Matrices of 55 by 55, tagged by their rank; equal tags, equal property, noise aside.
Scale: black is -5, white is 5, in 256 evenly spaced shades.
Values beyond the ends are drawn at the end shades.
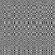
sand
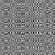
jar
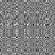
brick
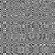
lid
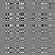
sand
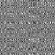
lid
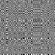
brick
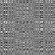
jar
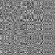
lid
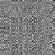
lid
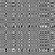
jar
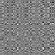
brick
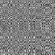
lid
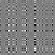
sand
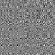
lid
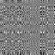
brick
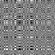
sand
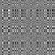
sand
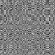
lid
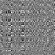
brick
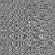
lid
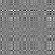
sand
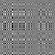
sand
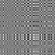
sand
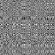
lid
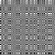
sand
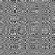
brick
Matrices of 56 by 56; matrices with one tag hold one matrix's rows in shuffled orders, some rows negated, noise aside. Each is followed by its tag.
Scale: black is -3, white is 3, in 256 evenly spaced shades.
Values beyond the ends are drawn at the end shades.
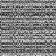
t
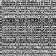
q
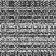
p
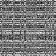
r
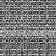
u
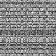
u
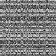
u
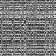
r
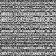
t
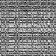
p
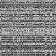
t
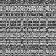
u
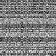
u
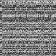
q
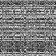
r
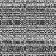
r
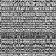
t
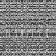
u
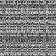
u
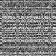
q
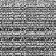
r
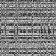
p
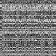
q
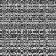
u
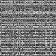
t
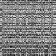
q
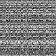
u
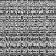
u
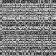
q
